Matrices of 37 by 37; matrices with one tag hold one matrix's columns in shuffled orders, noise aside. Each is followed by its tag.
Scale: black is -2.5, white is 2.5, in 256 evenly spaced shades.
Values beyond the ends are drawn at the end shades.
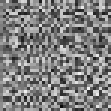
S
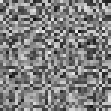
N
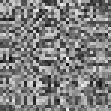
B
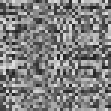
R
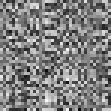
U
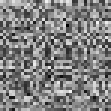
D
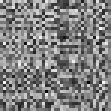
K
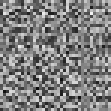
S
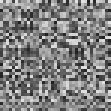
D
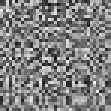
B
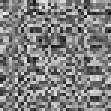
S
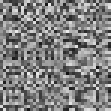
N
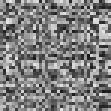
R
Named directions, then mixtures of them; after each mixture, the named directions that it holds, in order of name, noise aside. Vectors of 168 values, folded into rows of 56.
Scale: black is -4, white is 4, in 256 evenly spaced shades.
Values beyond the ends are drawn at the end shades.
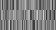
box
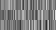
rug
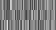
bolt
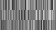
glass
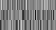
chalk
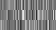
chalk, rug.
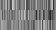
glass.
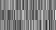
rug.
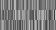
box, rug.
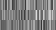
glass.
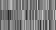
bolt, rug.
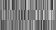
glass.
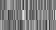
chalk, rug.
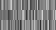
bolt, rug.
